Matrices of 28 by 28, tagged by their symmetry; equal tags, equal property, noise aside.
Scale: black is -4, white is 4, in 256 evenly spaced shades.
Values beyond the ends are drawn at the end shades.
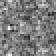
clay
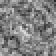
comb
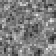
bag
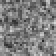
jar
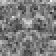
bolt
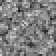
bag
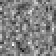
clay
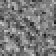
comb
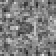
clay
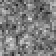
jar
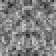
bolt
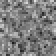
bag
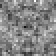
bolt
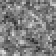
comb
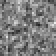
jar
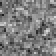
jar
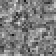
bag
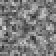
clay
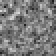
bag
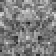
bolt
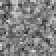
jar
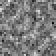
bag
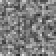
clay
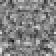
bolt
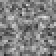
bolt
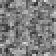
clay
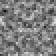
bolt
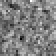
jar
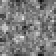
clay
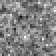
jar
